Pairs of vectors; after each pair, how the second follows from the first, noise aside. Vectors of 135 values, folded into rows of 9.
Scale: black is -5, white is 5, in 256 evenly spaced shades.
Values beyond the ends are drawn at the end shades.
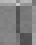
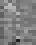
reversed, negated, partly zeroed.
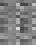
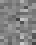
wrapped around, negated, partly zeroed.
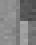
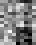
wrapped around, scaled up.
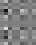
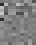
wrapped around, negated, partly zeroed.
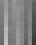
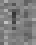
wrapped around, negated, partly zeroed.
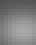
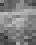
wrapped around, negated.
